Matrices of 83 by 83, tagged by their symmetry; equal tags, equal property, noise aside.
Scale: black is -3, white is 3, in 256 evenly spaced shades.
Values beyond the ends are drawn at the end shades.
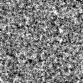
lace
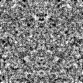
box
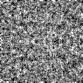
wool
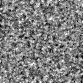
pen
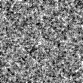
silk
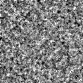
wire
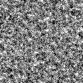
pen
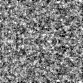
wool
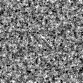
pen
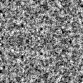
wool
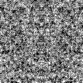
box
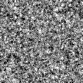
lace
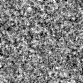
lace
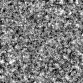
wire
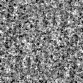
pen
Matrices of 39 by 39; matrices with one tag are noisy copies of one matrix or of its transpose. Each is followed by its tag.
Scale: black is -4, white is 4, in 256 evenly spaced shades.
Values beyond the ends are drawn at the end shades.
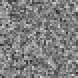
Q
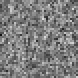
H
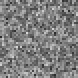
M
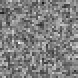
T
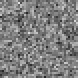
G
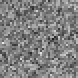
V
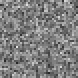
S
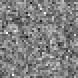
G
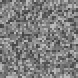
V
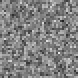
Q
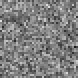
G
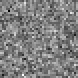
G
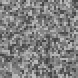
S
